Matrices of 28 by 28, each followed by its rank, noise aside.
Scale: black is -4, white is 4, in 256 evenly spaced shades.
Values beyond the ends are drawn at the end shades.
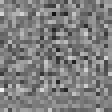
six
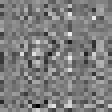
three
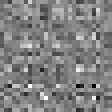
three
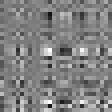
two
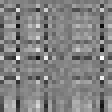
one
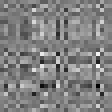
two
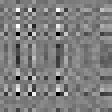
one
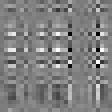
one
